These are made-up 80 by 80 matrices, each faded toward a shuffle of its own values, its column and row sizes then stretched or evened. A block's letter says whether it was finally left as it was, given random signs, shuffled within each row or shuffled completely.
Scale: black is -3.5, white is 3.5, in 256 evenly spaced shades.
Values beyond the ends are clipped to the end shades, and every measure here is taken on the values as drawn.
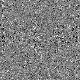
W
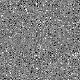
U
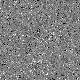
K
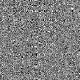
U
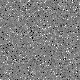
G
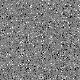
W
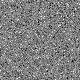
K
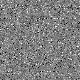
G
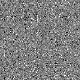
U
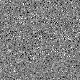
G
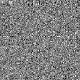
U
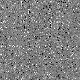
U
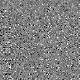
U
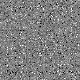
W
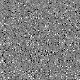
U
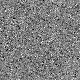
K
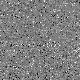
G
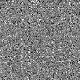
U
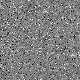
G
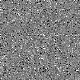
U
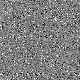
G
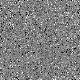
W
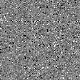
U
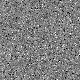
K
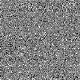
U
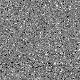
G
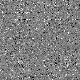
W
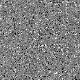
W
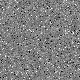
K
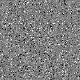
W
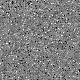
K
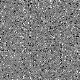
W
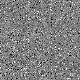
W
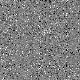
W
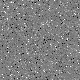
K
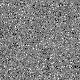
G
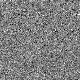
G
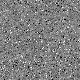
G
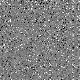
U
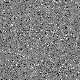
G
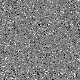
G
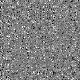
U
